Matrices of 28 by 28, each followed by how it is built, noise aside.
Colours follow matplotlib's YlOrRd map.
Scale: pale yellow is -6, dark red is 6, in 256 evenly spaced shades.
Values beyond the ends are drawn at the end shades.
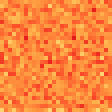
repeating columns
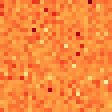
sparse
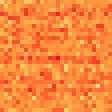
blocks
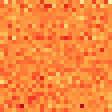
uneven rows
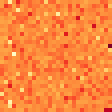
sparse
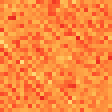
Toeplitz
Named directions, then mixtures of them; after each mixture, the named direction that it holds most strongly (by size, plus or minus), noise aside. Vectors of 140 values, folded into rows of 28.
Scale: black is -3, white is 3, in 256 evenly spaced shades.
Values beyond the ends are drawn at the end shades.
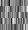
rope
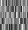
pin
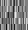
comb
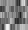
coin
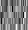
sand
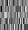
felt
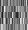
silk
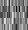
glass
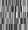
pin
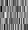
felt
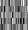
silk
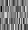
felt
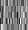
silk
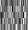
sand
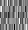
felt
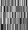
silk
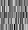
felt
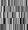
silk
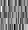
felt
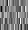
felt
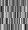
felt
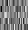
felt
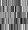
pin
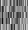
silk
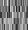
glass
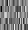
felt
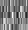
glass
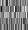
felt
